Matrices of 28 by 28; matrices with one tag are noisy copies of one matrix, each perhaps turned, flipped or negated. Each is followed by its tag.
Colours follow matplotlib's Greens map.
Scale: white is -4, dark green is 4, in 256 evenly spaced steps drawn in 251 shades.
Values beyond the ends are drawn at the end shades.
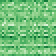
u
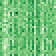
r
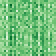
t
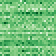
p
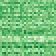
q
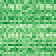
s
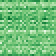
u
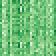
u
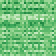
q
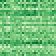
p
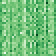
u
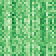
p
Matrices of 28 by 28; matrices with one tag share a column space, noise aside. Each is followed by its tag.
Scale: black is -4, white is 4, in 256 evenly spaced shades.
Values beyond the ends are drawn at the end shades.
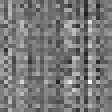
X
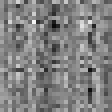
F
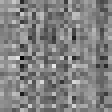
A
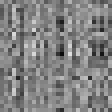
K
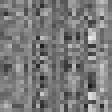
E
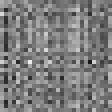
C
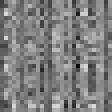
E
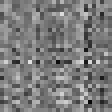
C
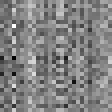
X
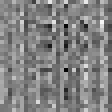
F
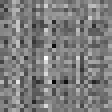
X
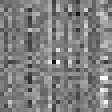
C
